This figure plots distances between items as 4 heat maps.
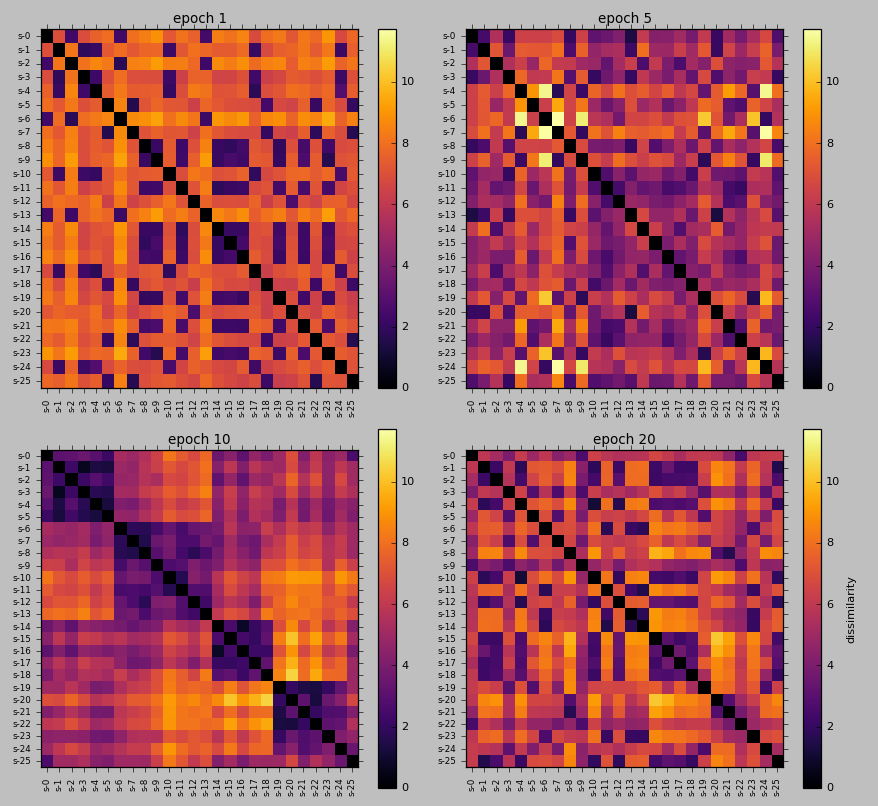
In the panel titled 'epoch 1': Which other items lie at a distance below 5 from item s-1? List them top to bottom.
s-3, s-4, s-10, s-17, s-24
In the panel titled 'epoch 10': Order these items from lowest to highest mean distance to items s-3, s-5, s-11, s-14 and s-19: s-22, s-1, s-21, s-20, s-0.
s-1, s-0, s-21, s-22, s-20
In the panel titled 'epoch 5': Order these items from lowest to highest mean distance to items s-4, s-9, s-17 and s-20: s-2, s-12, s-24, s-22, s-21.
s-2, s-22, s-12, s-21, s-24
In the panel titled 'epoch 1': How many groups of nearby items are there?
5
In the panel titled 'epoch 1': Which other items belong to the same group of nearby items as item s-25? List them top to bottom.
s-5, s-7, s-18, s-22
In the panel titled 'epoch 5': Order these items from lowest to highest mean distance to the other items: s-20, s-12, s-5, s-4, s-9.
s-12, s-20, s-5, s-9, s-4
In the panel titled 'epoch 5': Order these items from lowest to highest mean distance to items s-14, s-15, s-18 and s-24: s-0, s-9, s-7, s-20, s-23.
s-0, s-20, s-23, s-9, s-7
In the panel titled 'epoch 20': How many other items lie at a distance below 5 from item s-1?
10
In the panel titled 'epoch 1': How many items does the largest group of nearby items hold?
9
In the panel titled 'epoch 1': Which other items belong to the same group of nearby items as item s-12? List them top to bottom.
s-20
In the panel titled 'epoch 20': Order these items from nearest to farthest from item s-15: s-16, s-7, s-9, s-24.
s-16, s-9, s-24, s-7
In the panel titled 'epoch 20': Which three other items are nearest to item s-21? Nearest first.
s-8, s-20, s-22
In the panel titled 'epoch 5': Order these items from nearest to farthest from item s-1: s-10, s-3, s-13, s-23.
s-13, s-3, s-10, s-23
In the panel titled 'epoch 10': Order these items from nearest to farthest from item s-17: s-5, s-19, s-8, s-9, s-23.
s-8, s-9, s-5, s-23, s-19
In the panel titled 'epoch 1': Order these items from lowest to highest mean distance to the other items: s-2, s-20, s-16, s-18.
s-16, s-18, s-20, s-2
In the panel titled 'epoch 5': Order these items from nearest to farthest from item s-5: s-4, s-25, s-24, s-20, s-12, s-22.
s-22, s-12, s-25, s-24, s-20, s-4
